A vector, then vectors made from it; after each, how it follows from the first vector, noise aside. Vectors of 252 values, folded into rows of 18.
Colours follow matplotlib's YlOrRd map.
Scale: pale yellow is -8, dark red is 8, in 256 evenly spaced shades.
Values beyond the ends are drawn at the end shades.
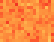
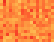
reversed, negated.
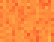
shrunk.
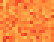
reversed.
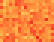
reversed.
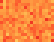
reversed.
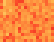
reversed.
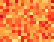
wrapped around, negated, scaled up.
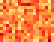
negated, scaled up.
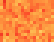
reversed, negated.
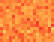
wrapped around.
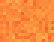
wrapped around, negated, shrunk.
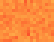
wrapped around, negated, shrunk.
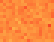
wrapped around, negated, shrunk.
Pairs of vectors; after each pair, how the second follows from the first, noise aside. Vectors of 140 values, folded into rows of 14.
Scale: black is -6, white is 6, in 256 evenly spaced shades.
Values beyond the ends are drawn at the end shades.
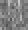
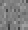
reversed, negated, partly zeroed.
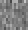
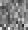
wrapped around, scaled up.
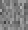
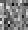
wrapped around, scaled up.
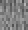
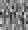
wrapped around, scaled up.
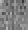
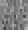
reversed.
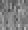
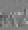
wrapped around, negated, partly zeroed.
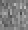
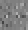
reversed, negated, partly zeroed.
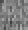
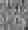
reversed.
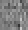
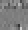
partly zeroed.
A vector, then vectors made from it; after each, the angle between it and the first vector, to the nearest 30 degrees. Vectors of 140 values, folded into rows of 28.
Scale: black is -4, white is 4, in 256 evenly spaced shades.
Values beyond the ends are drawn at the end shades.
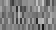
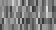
120 degrees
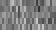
150 degrees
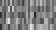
90 degrees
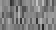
30 degrees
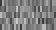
120 degrees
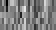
120 degrees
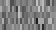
30 degrees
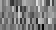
30 degrees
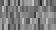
90 degrees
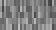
90 degrees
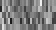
90 degrees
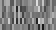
30 degrees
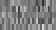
150 degrees
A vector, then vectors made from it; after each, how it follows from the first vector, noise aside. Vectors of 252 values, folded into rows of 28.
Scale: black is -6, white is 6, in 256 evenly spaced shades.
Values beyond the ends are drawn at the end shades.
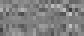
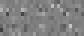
partly zeroed.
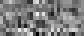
wrapped around, scaled up.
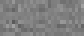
reversed, negated, shrunk.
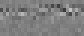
negated, partly zeroed.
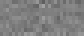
wrapped around, shrunk.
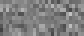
copied.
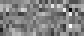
scaled up.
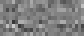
reversed, negated.
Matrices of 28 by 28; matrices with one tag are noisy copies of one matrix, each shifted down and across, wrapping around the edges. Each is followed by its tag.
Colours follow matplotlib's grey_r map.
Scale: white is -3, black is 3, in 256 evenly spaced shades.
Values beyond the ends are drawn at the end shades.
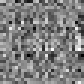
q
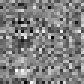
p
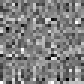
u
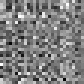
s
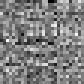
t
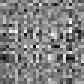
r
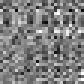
s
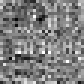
t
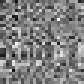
s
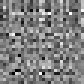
u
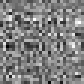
r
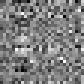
p
